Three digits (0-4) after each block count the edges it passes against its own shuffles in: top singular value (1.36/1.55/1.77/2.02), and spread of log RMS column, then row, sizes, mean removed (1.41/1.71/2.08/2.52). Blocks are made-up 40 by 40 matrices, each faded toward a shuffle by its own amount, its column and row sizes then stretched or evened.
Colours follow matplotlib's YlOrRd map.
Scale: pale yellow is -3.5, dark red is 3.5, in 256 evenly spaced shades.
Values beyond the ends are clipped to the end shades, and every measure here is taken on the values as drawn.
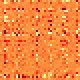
3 4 4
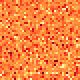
1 0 0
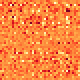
2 0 3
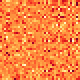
4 2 1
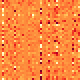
3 4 0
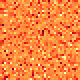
1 1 0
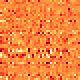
4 1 4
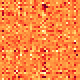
3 4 2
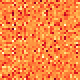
3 2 0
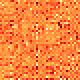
4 2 0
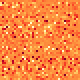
0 0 3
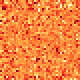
0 2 2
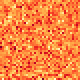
2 0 1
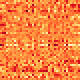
4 1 4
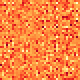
2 3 0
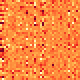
2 4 1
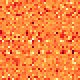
2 1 3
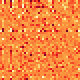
3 2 3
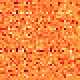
1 0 3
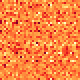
1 1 3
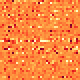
1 0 4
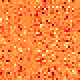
0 3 0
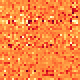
3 1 3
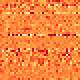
2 0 4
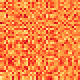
4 2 2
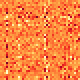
3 3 2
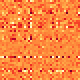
4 2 4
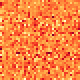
0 2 2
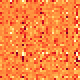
2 4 2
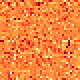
2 0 1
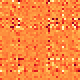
3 3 3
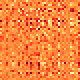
4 4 3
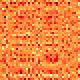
4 3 2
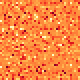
1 0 0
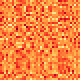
4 0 2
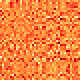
4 0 2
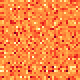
3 0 2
